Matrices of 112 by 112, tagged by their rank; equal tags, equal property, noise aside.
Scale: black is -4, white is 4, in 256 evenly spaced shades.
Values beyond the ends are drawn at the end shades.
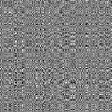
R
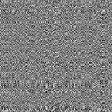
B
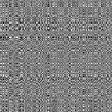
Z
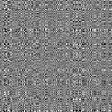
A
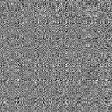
B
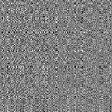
R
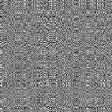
B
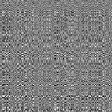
A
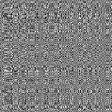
R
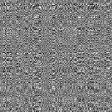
R
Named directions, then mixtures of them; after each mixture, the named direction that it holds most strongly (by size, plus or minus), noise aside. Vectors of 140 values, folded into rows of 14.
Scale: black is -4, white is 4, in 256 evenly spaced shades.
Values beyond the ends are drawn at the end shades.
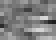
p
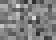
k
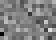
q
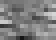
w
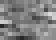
w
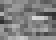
w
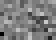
q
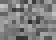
k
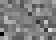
q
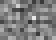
k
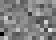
q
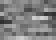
w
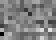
q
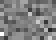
q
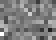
q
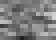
w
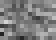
w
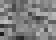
w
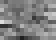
w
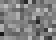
k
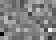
q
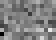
q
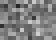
k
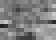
w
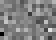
q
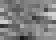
w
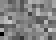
q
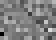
q
